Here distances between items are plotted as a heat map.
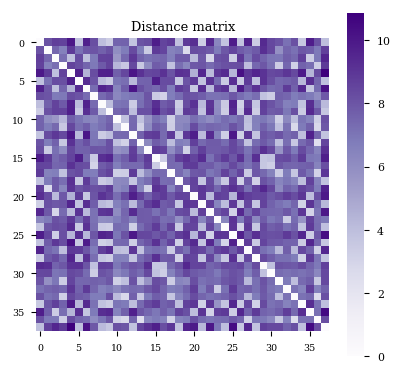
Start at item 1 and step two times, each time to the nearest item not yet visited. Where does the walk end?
14
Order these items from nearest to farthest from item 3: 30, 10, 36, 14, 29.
36, 10, 14, 30, 29
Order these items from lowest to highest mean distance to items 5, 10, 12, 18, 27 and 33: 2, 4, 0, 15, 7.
0, 7, 2, 15, 4
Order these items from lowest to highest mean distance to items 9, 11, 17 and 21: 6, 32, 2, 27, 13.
13, 27, 32, 2, 6
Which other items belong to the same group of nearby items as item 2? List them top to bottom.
4, 6, 20, 22, 25, 35
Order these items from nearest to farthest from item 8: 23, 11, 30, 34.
34, 23, 11, 30
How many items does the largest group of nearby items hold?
12
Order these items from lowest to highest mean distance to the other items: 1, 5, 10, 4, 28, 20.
10, 28, 5, 1, 20, 4
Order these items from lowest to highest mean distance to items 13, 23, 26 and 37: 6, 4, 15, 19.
19, 15, 6, 4
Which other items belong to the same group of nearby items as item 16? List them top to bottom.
7, 15, 29, 30
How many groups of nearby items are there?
6
